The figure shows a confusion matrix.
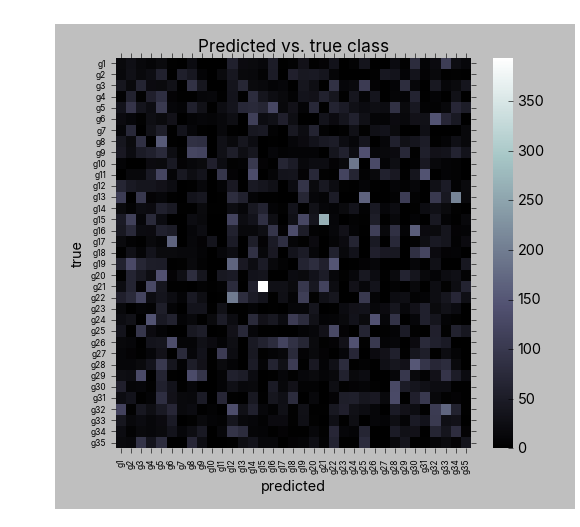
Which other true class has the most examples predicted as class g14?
g11
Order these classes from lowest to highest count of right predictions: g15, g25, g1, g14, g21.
g1, g14, g25, g15, g21
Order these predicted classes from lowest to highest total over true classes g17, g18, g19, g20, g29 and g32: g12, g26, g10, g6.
g10, g26, g6, g12
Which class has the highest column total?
g5
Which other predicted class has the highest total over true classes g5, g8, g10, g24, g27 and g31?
g28
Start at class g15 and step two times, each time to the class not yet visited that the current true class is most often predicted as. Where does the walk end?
g4
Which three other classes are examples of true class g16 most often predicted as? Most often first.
g30, g18, g26
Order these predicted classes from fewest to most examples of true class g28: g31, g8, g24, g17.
g24, g17, g8, g31
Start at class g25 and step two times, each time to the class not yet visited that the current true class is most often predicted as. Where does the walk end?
g12
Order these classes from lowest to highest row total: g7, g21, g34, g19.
g7, g34, g19, g21
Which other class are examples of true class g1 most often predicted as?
g33
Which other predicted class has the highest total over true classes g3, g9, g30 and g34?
g25
